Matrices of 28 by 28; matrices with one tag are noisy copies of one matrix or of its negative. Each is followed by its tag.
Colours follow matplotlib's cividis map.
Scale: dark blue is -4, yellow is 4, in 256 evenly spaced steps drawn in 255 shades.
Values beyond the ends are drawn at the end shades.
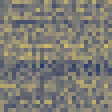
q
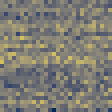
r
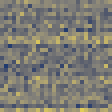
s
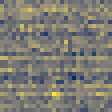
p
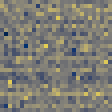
p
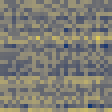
s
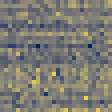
r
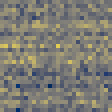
r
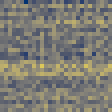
q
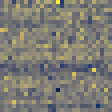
q
